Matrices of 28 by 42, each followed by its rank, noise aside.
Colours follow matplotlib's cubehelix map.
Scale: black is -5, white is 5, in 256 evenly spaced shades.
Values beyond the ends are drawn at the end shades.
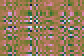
two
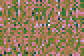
six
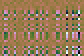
one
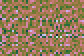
three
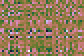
three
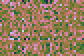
six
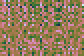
three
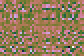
three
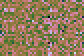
six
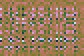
two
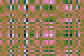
one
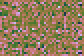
six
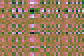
one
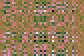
two
